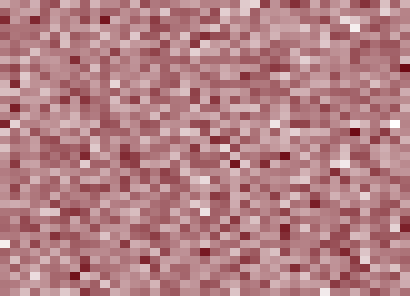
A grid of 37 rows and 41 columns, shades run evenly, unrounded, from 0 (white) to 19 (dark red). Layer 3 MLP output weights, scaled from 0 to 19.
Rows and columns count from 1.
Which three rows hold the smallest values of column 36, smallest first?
4, 16, 3
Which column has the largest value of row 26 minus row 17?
32
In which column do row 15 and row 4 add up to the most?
17
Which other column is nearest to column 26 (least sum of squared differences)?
14
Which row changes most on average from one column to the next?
21
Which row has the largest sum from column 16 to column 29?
8
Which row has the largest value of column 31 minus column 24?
24
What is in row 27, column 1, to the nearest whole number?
11
